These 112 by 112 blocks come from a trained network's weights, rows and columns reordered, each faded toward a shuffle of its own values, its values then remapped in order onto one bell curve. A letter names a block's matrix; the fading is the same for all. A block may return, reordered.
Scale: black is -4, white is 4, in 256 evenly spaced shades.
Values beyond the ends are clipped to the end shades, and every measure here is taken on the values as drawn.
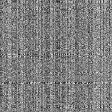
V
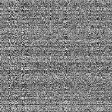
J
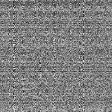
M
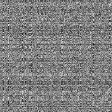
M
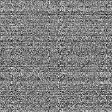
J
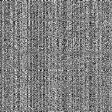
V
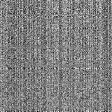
V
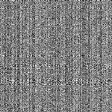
V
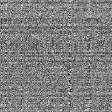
M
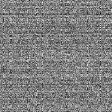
M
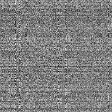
M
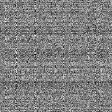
M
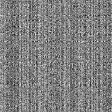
V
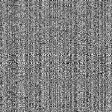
V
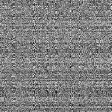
J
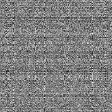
M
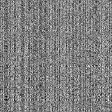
V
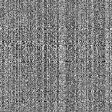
V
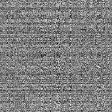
J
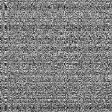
J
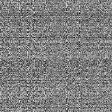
M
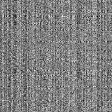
V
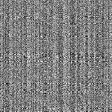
V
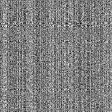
V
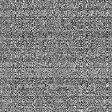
M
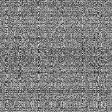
M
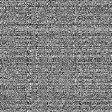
J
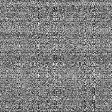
M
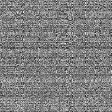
J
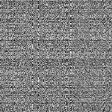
M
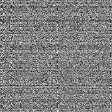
M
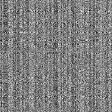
V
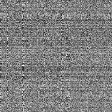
M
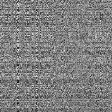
M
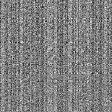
V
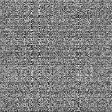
M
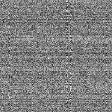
M
